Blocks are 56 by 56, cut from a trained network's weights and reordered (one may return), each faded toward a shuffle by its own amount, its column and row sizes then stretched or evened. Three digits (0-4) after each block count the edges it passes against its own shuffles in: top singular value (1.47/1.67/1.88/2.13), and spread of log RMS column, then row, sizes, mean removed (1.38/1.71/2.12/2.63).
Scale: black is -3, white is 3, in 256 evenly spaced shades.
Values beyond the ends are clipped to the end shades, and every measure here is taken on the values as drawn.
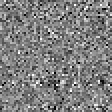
0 0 2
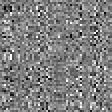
3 4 1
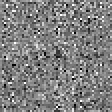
0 3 1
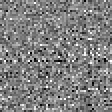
0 2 3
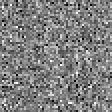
0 2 0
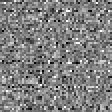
2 0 4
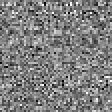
2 0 2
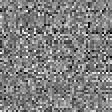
4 2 3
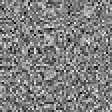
3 1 0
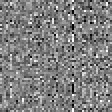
3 4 1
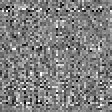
1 2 3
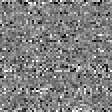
0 1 4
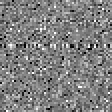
1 0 1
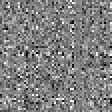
1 4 3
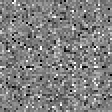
0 2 1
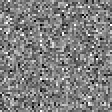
0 1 0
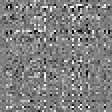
3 4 4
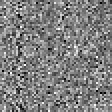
2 3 0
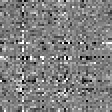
3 3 4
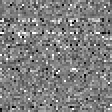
1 0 3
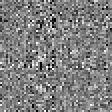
1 3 2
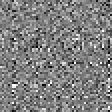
3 3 3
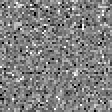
0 0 0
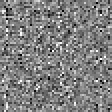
0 3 1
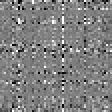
2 4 4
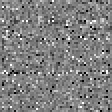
0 2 2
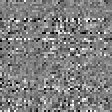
2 2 4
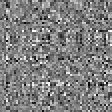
3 3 3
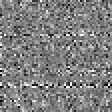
3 2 4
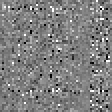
1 4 0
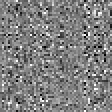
2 4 2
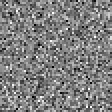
1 0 0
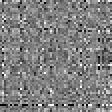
3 3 3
